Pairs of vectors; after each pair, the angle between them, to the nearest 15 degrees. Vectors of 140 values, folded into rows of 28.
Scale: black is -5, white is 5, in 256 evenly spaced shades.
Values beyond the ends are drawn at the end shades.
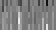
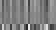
75 degrees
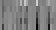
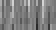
45 degrees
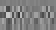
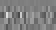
45 degrees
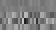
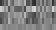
75 degrees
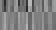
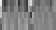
45 degrees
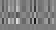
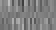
60 degrees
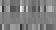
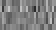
60 degrees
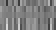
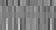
15 degrees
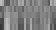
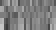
150 degrees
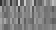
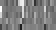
75 degrees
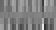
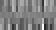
15 degrees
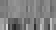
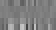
120 degrees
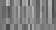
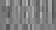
15 degrees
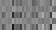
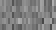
45 degrees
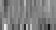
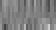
150 degrees
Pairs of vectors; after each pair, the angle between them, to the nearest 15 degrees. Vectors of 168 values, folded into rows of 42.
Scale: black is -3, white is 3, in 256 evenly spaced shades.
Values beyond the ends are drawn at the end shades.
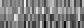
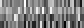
15 degrees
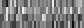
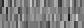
105 degrees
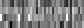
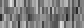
135 degrees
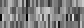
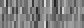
90 degrees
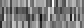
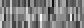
165 degrees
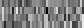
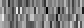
45 degrees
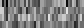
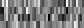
165 degrees
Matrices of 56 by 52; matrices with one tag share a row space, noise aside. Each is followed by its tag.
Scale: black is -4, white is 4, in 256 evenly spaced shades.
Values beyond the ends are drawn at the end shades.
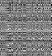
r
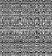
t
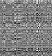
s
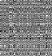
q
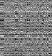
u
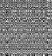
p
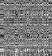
u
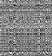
q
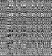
r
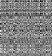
q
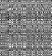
r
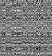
s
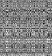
p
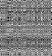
r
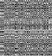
u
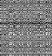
q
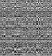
s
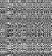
r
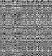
s
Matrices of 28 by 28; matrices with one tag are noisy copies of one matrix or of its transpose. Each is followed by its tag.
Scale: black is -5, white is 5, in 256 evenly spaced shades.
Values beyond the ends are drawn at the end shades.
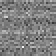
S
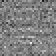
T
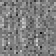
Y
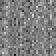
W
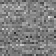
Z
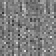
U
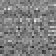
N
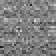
N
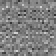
W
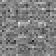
Y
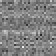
S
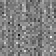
U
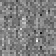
Y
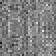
T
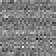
S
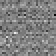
W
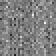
W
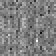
Y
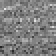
N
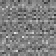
W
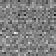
W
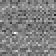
W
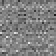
W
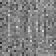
T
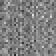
W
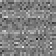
S
